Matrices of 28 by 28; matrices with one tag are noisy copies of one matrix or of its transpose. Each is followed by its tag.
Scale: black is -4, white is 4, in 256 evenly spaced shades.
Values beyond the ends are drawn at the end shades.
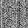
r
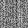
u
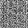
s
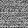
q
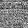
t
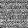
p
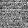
t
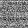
r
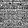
t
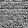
t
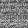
p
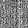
u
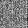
q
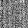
p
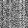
p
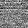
t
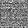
s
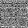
s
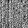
t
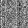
r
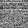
t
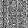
s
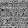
s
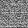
q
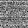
r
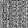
s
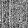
t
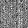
u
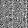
q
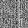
u
